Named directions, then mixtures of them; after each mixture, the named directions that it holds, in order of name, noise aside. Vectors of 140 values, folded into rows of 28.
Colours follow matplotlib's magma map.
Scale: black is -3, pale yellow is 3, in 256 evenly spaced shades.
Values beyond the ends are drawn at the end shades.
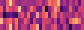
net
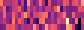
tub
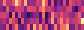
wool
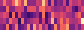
wool.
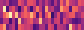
net, wool.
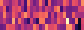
tub.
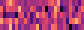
net.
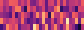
net, tub, wool.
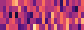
net, tub, wool.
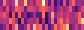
wool.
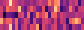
net.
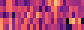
net, tub, wool.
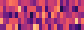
net, tub, wool.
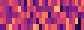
net, tub.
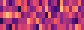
net, tub.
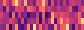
wool.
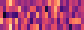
net.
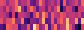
net, tub, wool.
